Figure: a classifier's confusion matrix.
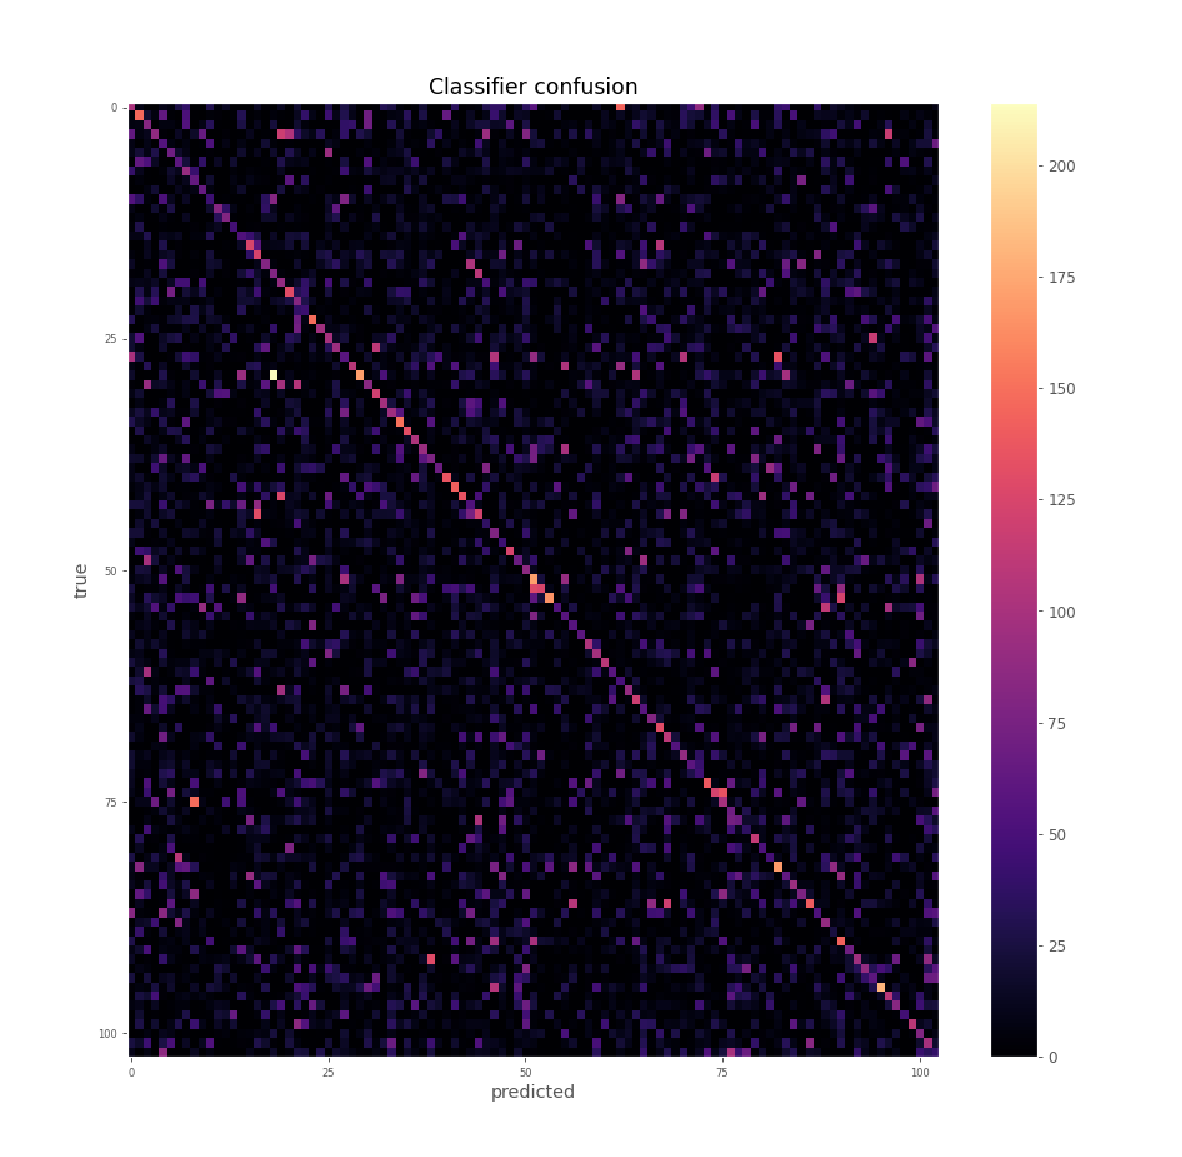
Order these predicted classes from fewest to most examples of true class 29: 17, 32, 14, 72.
17, 72, 32, 14
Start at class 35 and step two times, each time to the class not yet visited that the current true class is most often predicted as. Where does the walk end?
43
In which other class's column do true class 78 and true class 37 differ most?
55
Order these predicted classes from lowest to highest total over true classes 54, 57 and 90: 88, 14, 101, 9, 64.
14, 101, 64, 9, 88
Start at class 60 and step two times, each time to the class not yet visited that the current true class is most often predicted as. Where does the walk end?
21
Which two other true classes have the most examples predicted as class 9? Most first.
54, 3
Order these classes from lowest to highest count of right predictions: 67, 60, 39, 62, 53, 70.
62, 39, 70, 60, 67, 53
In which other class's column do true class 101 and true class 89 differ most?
86
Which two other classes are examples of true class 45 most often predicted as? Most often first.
101, 21
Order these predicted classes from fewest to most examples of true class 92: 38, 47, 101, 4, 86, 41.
47, 86, 4, 41, 101, 38
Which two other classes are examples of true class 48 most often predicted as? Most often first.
63, 74
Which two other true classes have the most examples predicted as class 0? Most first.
27, 87
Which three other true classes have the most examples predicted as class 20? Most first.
3, 80, 8
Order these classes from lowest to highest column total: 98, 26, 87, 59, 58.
98, 26, 58, 87, 59
